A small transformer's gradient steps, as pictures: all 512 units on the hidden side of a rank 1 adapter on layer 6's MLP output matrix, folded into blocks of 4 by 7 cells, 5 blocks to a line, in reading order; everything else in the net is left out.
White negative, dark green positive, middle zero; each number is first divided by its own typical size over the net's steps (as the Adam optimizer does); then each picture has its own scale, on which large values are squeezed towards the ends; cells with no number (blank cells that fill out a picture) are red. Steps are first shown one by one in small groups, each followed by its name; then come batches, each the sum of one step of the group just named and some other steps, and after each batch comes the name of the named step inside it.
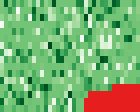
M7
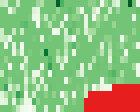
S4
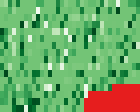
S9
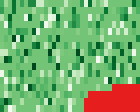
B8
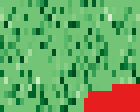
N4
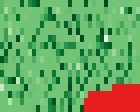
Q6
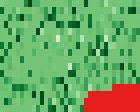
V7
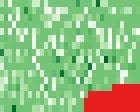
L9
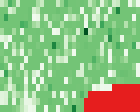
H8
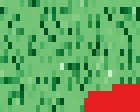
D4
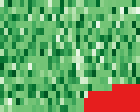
N4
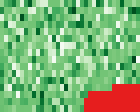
V7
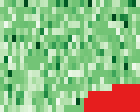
S4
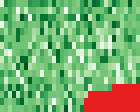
M7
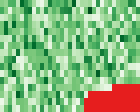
S4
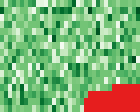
D4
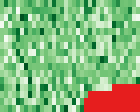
M7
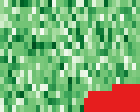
Q6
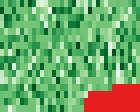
B8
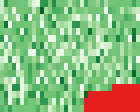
N4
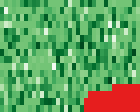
Q6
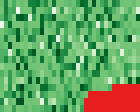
M7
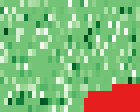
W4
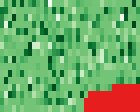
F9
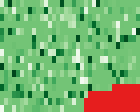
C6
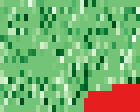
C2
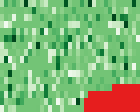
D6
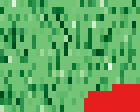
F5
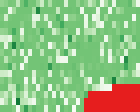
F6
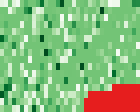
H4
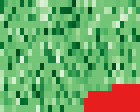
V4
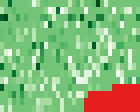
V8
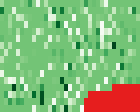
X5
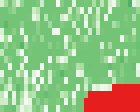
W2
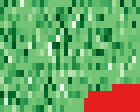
F5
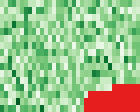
F6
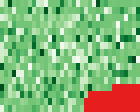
C6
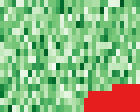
H4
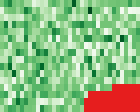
V4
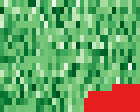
F5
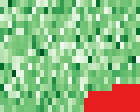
C6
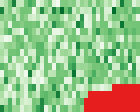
W2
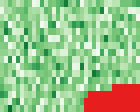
H4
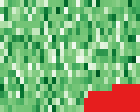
D6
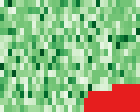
C6
